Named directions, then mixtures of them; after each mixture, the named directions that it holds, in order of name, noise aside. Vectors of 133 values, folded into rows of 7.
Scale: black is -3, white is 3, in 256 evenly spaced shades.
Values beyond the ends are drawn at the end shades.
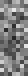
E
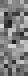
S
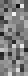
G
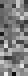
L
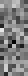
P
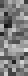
L, S.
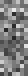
E.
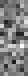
G, P, S.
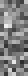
L, S.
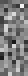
G.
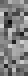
S.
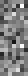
G.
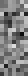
S.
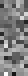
L.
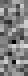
E, G, S.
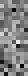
E, L, P.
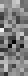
E, P.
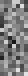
G, P.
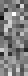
G, S.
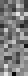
E, L, S.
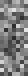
E.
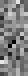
E, G, P.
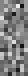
G.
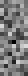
E, G, S.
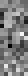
P, S.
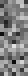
G, L, S.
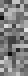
E, G.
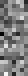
G, L, S.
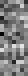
G, L, S.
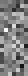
E, G.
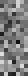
E, L, S.
